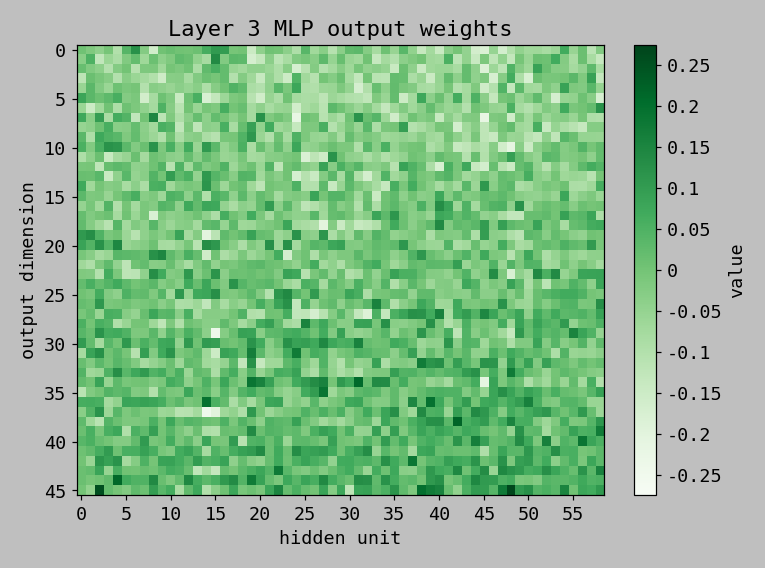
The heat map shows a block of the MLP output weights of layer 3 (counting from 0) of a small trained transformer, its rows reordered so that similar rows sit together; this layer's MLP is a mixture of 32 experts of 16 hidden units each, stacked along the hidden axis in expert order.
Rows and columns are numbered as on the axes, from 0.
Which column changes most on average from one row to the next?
14
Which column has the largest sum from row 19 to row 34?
19
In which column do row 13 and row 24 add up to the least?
24
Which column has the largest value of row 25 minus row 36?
23
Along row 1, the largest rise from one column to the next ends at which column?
15
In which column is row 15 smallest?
33
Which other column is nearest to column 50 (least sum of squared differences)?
39
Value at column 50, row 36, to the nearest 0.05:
0.15
